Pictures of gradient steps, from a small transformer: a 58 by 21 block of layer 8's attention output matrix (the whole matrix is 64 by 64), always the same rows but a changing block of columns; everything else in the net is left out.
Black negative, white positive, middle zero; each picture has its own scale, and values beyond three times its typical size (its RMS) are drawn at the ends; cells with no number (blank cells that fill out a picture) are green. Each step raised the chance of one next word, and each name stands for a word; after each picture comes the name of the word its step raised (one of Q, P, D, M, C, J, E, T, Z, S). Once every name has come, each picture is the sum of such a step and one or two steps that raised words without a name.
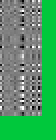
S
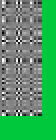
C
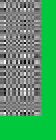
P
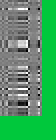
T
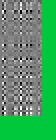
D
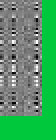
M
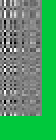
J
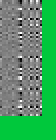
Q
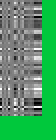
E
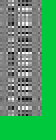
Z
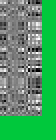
J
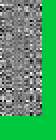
P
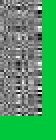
M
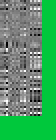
T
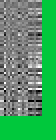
D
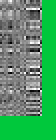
J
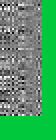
C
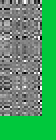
Q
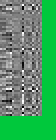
Z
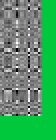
J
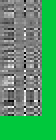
M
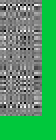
M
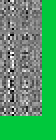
M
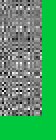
Z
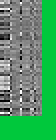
D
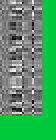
J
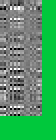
Q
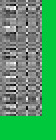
Z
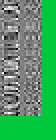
D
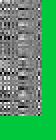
Q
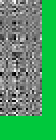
Z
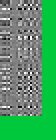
Q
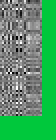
J
